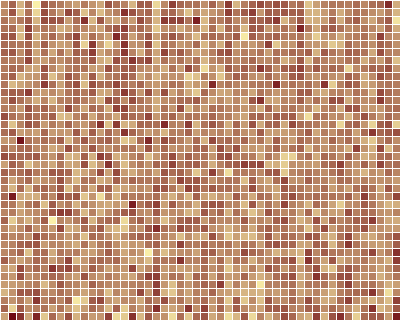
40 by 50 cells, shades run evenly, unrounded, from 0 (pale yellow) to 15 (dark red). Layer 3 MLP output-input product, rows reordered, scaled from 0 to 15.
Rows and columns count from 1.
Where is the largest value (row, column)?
40, 2
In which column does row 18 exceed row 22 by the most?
29
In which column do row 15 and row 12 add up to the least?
8
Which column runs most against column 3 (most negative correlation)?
16
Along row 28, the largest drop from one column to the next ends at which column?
7
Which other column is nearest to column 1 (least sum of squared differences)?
30
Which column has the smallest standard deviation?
1
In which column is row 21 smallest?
36
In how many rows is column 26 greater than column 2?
18
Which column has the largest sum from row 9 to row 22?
48
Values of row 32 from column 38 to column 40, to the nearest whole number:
4 11 7
